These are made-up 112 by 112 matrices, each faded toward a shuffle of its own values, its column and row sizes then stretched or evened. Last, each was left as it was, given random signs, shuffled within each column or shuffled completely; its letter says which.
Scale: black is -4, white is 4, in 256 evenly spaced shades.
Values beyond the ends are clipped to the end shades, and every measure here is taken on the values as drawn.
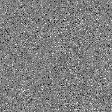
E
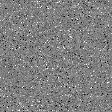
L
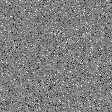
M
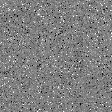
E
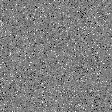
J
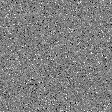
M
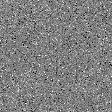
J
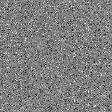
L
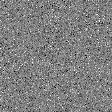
J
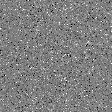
J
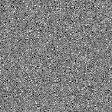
E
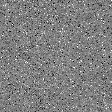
J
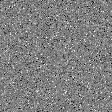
M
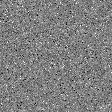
M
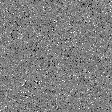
M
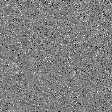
L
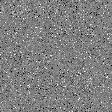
L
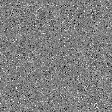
E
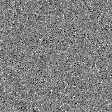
J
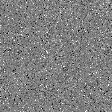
J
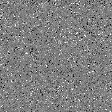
L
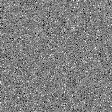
J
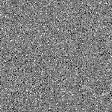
E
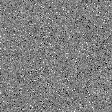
J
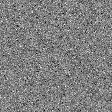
M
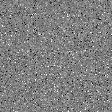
E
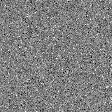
J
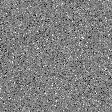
M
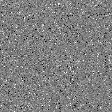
E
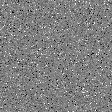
M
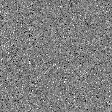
J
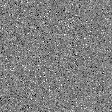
J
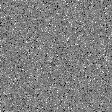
J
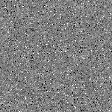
E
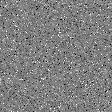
M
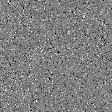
J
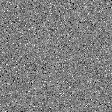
E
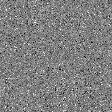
E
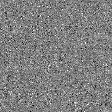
E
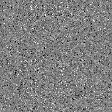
E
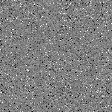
E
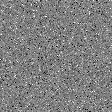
M
